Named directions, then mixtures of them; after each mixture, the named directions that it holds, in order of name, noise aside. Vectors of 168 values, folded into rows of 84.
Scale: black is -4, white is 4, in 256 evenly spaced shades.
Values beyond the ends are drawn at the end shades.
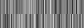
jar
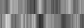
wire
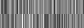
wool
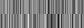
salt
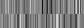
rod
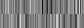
rod.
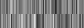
jar, wire.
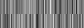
jar.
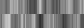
wire.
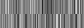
rod, salt.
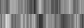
wire.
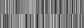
jar, rod.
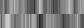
wire.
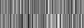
salt, wool.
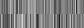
jar, wool.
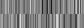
rod.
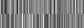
wool.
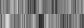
wire, wool.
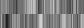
jar, wire.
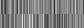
wool.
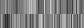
jar, wire.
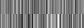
salt, wool.
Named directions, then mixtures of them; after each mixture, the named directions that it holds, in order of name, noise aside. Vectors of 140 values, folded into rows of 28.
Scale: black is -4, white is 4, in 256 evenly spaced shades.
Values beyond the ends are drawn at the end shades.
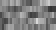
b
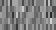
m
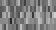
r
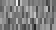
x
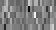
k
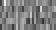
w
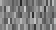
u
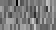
x.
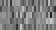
m, r.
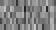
k, u, x.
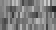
b, m.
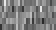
w.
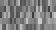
r.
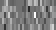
k.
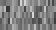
r, u.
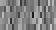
r, u.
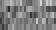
b, u.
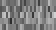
r.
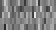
k, r, w.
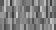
k, m, w.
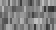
b, u.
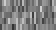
u, w.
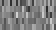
k, m, x.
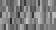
r.
